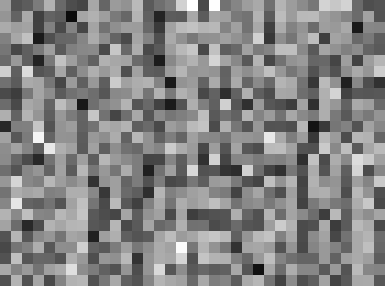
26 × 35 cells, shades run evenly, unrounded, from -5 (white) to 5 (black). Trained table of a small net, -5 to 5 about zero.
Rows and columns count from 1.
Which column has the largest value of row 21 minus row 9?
31
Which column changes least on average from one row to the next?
28
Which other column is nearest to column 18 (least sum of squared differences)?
11
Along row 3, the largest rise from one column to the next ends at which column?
33
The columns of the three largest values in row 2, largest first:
7, 15, 4
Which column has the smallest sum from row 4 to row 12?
18
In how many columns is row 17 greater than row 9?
15
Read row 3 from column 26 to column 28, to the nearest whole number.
-2 0 -1
